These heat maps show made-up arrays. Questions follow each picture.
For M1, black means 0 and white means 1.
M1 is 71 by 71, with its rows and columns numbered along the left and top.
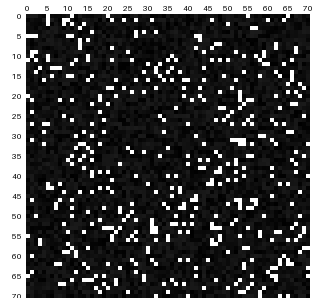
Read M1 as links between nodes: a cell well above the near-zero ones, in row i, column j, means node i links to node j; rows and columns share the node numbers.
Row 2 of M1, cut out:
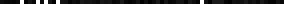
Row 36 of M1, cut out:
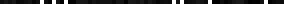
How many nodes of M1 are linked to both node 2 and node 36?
0
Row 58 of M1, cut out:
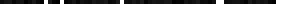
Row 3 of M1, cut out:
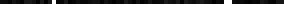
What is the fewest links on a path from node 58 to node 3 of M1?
4
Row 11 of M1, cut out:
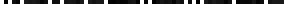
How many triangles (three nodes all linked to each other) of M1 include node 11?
7
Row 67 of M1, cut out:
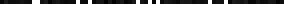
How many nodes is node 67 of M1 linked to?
9
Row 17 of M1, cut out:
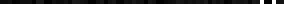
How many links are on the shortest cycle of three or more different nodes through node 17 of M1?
5
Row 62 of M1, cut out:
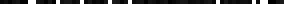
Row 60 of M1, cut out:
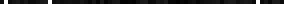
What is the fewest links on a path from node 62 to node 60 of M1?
3
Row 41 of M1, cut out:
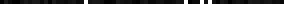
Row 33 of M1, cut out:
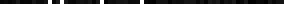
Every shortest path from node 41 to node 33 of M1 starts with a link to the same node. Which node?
node 50
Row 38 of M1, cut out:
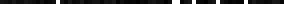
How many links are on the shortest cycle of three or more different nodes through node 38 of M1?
3
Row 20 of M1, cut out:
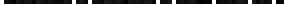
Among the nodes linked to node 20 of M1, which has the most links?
node 53
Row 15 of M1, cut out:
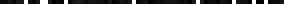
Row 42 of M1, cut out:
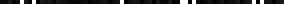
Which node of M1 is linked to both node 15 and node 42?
node 63
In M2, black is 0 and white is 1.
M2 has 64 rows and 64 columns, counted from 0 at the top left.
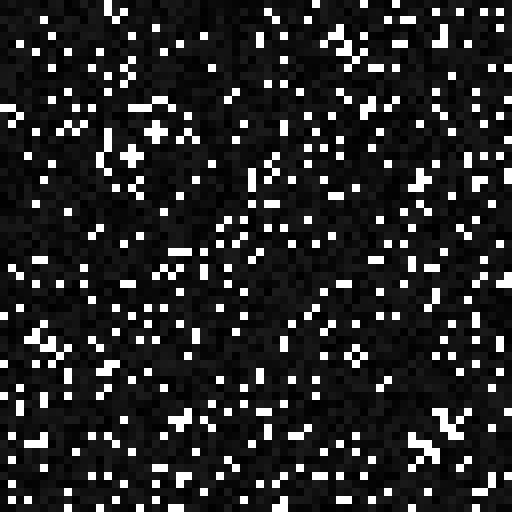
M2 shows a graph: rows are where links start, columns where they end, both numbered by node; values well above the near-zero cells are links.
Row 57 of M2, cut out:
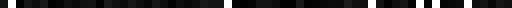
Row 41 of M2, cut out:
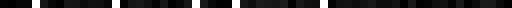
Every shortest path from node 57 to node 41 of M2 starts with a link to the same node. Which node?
node 58
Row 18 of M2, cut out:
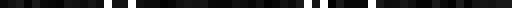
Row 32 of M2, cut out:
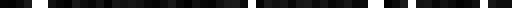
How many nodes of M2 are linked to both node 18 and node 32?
1
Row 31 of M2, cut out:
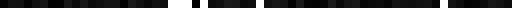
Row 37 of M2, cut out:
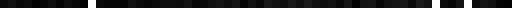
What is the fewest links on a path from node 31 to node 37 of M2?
4
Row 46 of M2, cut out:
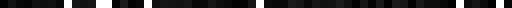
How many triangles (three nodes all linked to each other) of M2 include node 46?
1
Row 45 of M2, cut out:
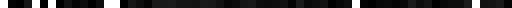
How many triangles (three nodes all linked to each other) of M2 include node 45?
3
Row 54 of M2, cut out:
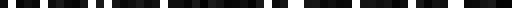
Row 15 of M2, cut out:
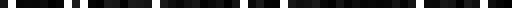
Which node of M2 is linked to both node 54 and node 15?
node 1
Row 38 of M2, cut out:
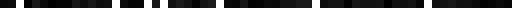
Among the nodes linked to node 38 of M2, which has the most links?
node 20
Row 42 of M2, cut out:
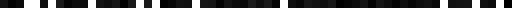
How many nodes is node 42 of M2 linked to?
11
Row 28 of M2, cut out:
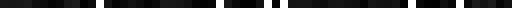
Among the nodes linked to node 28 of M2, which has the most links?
node 35
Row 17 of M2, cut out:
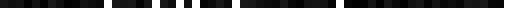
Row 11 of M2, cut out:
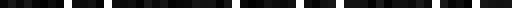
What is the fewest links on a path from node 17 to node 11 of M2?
2
